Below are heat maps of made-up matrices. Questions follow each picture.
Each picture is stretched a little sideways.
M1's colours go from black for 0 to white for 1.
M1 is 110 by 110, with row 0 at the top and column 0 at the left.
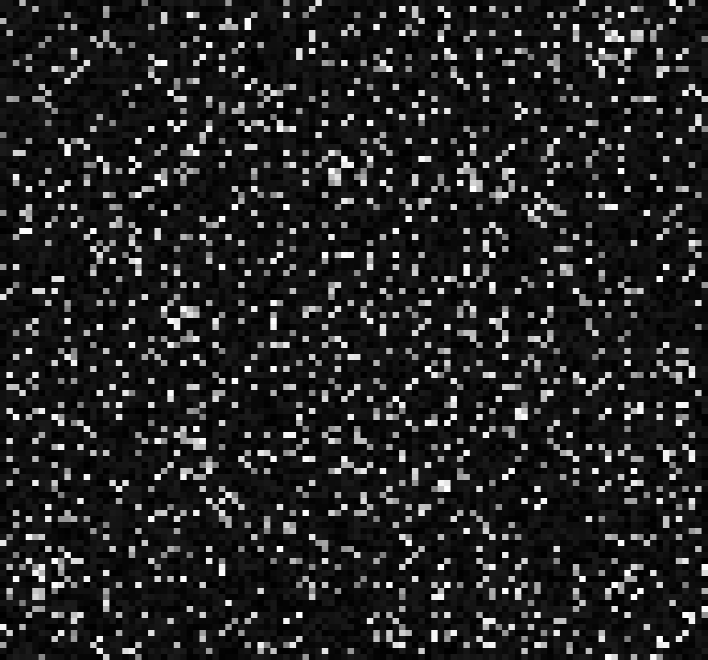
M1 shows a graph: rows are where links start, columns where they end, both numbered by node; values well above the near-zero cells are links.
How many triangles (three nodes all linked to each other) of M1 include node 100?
5
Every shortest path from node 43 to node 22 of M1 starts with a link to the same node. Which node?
node 50
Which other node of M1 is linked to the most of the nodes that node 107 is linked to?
node 75
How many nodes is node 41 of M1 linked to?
12
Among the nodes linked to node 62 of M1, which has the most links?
node 105
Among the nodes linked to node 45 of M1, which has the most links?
node 93
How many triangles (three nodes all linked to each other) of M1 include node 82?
7
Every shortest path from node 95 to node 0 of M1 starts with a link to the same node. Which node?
node 34
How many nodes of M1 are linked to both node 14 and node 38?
6
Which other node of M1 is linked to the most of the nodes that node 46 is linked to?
node 69
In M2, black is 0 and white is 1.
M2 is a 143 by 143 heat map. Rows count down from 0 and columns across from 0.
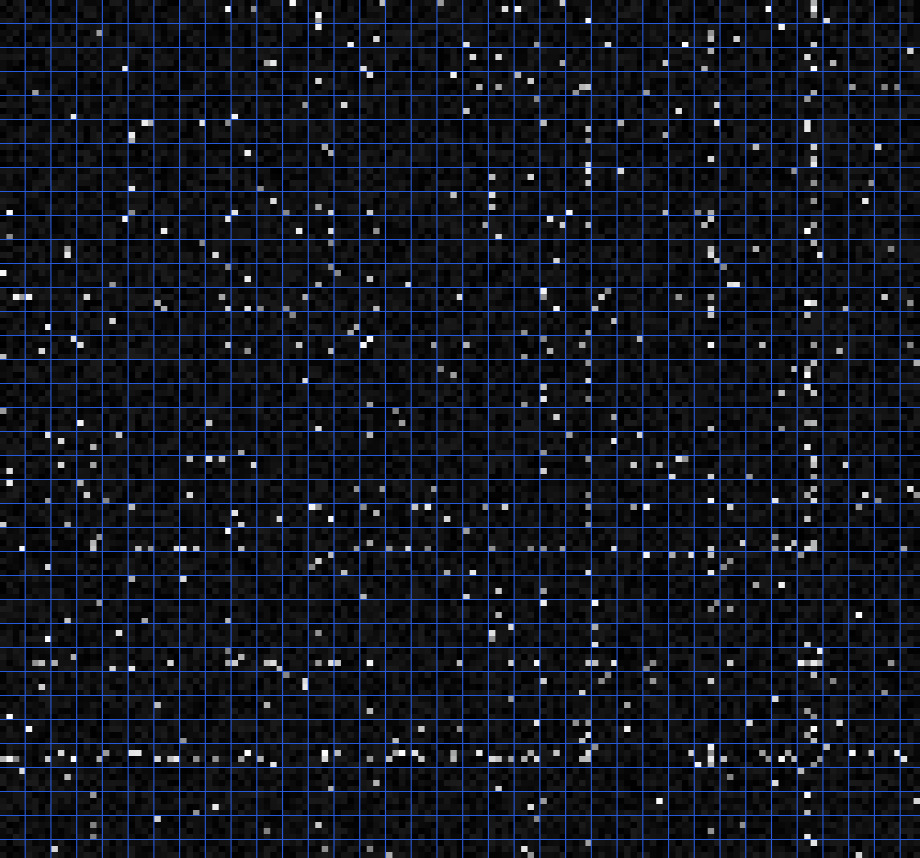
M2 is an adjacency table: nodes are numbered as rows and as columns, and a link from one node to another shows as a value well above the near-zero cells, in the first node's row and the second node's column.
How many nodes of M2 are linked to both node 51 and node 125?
3
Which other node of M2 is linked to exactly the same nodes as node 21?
node 122
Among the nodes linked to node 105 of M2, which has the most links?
node 49
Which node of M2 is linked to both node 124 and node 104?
node 92
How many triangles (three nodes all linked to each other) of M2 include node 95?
1
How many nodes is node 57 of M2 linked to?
11
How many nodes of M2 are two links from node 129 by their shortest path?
9
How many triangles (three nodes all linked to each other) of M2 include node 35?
4
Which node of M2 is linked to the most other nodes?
node 126
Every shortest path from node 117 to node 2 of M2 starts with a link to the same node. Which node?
node 24
